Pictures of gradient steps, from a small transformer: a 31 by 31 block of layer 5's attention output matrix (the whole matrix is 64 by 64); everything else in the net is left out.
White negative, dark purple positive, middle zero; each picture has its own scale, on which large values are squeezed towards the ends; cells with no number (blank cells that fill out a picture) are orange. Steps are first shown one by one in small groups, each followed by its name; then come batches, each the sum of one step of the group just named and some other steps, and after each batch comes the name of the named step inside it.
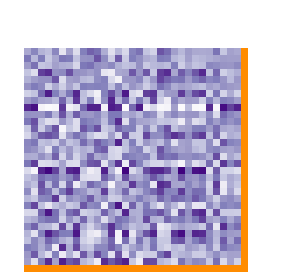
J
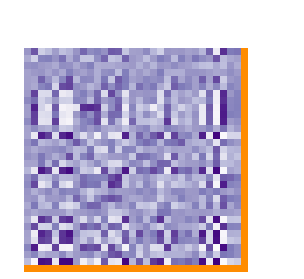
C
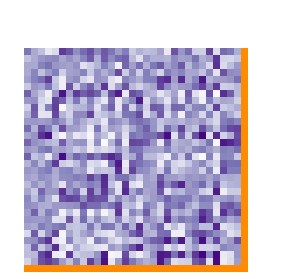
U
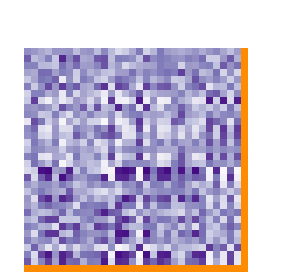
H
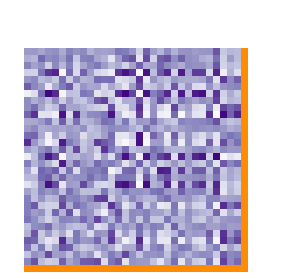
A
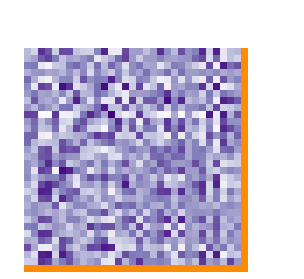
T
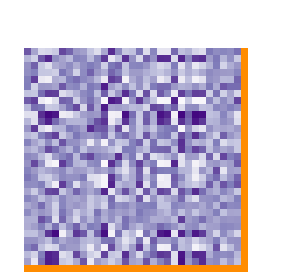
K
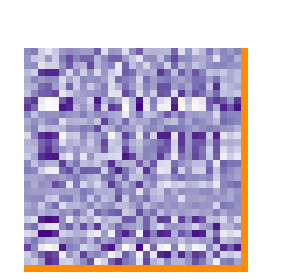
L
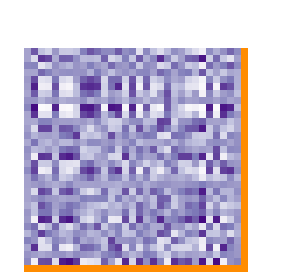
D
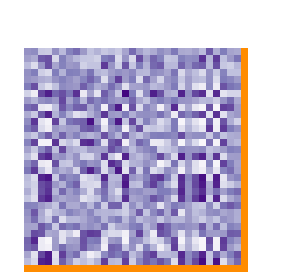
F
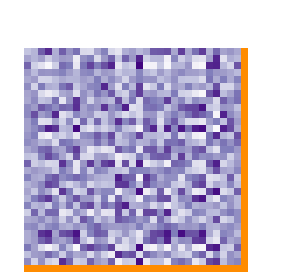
T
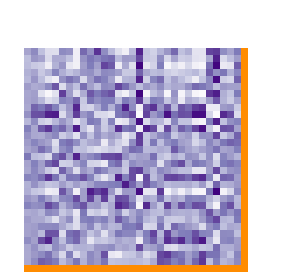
U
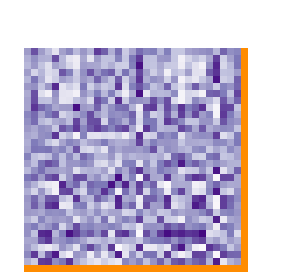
C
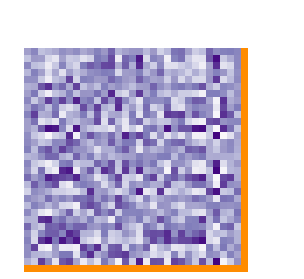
C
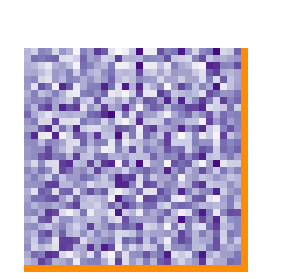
T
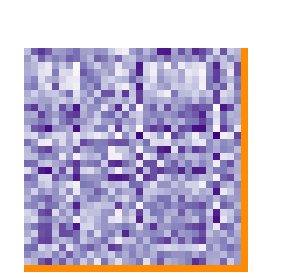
J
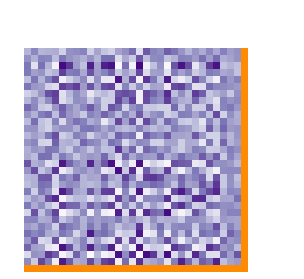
F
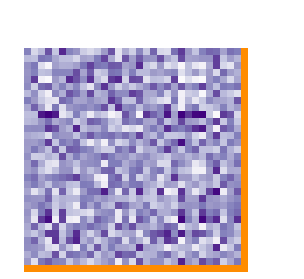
K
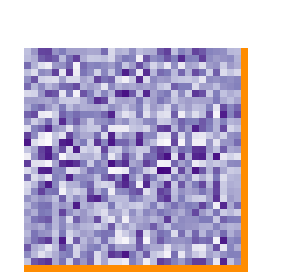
A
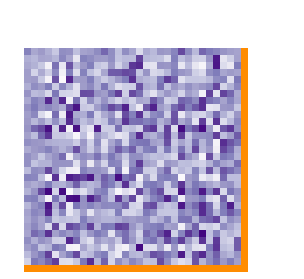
U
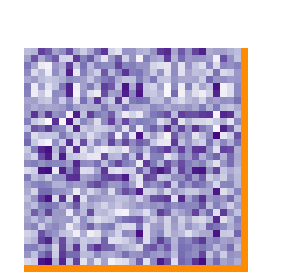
T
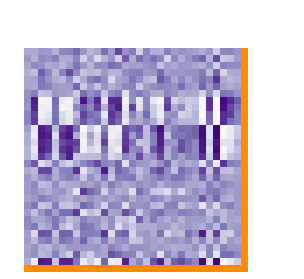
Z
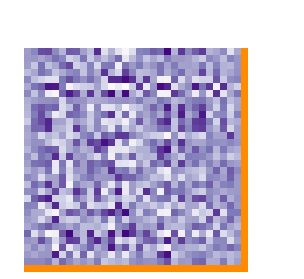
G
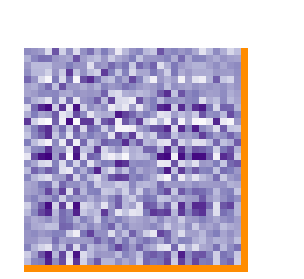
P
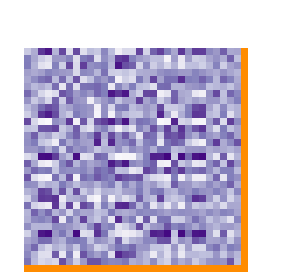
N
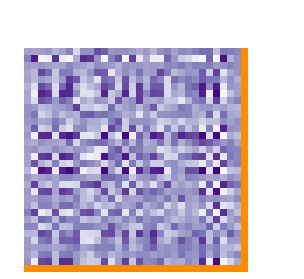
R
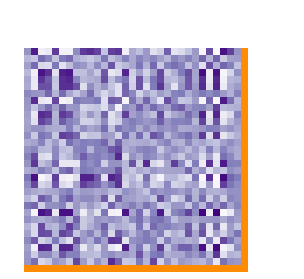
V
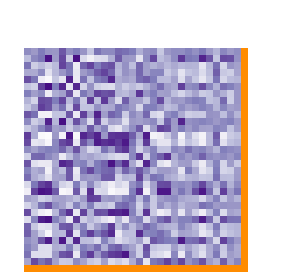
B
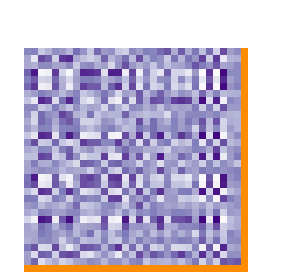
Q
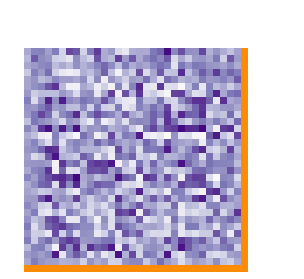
G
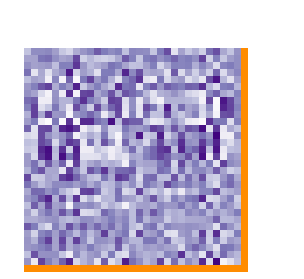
Z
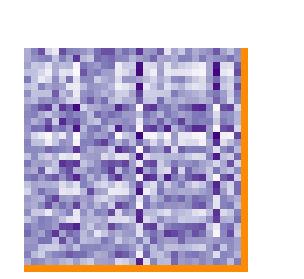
B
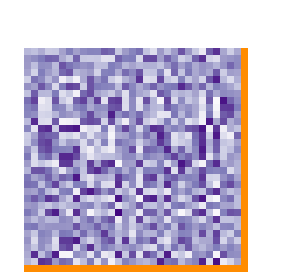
Z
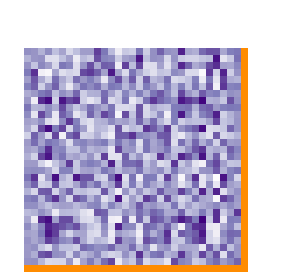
Q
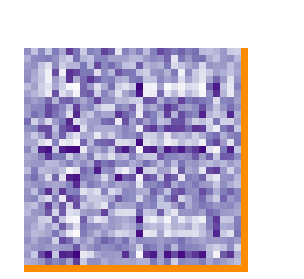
P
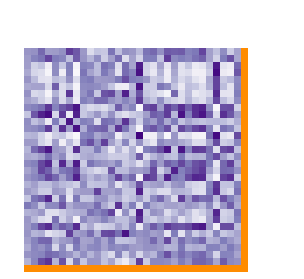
G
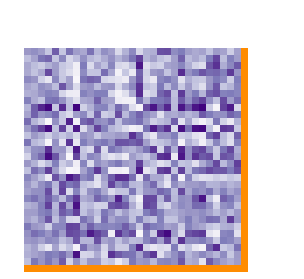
P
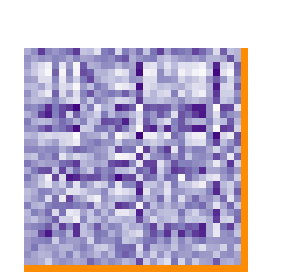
N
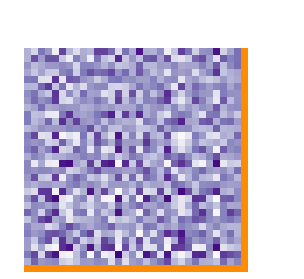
B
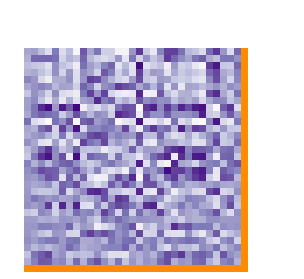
P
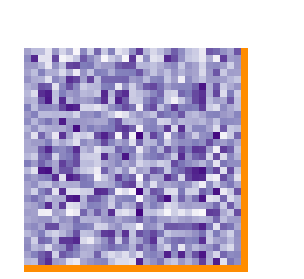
R
